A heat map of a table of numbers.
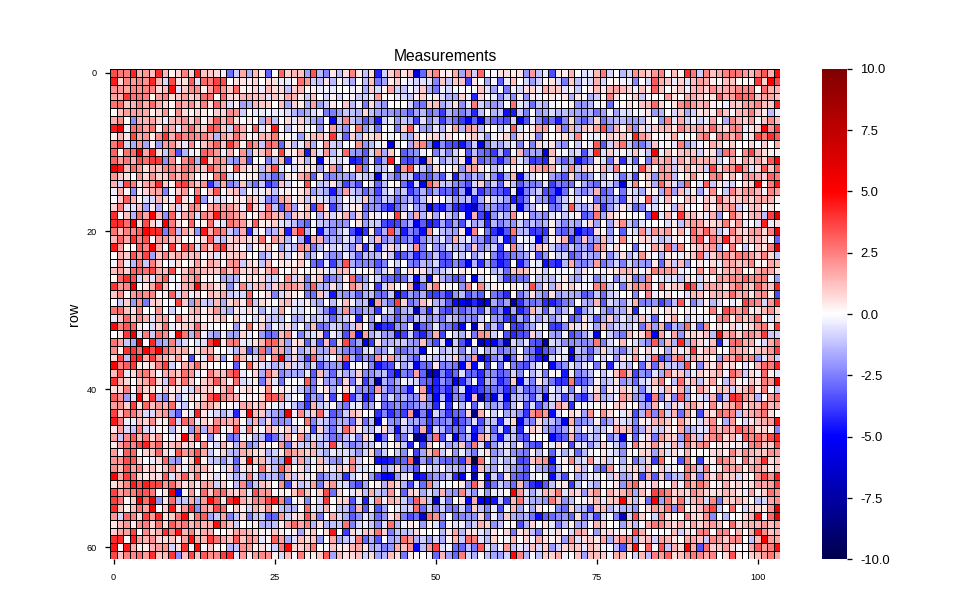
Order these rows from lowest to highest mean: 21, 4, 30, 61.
30, 21, 4, 61
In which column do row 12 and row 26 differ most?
56
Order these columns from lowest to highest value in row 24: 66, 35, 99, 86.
35, 66, 86, 99
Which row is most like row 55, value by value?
22
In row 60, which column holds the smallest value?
47
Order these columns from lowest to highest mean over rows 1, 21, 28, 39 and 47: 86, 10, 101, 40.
40, 86, 10, 101
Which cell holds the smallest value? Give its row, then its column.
49, 56
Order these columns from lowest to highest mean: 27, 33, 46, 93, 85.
46, 33, 27, 85, 93
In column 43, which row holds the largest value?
11
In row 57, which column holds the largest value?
16
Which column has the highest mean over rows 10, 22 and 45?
4
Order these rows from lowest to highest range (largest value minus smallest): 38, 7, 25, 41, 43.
25, 7, 38, 41, 43
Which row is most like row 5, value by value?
31
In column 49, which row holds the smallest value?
38
